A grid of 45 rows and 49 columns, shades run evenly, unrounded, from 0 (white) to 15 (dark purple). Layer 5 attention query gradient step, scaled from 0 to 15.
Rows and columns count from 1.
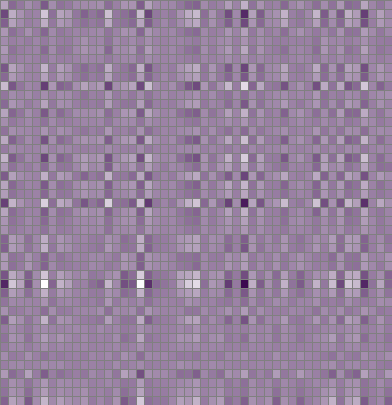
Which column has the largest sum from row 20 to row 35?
31
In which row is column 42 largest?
42
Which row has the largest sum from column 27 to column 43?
32
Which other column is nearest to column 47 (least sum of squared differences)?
37
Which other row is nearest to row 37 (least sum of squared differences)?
39
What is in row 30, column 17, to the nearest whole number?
7
